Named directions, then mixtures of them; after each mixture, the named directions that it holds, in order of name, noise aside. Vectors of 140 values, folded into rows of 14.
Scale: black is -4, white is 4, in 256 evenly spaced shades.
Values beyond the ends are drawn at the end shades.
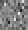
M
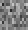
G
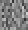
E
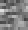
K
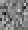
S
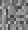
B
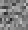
K, S.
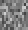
S.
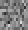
K, M, S.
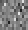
M.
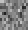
S.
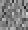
E, S.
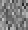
B, E, S.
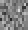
S.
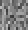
B.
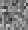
B, K, S.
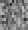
E, K.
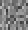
B.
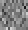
E, S.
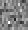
B, K, M.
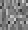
B, M.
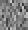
E, M.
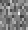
B, G, M.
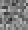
B, K, S.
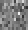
K, M.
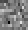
K, M.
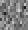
G, S.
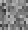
B, K.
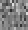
E, G.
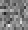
K, M, S.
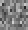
G, S.
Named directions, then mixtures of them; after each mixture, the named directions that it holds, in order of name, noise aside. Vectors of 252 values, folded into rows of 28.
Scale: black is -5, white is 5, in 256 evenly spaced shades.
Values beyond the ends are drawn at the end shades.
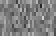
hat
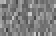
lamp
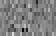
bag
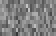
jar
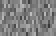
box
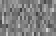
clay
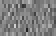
bag, box.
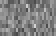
jar.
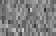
bag, clay, jar.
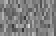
bag, box, hat.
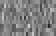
box, clay, hat.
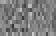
bag, hat, lamp.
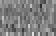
bag, clay, hat.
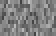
box, jar.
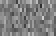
hat.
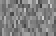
box, hat.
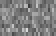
bag, clay, jar.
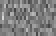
box, clay, jar.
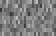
hat, lamp.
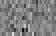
bag.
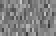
box.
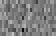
bag, jar.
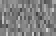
clay.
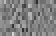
bag, lamp.
